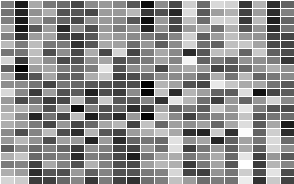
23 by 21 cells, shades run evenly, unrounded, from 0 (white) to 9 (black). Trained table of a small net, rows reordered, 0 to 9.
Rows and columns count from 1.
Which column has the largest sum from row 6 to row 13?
2
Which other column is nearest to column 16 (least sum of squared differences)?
12
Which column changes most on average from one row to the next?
16
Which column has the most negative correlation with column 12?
8
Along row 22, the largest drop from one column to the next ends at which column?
20
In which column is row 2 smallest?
14
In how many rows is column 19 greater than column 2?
10
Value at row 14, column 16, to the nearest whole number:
2
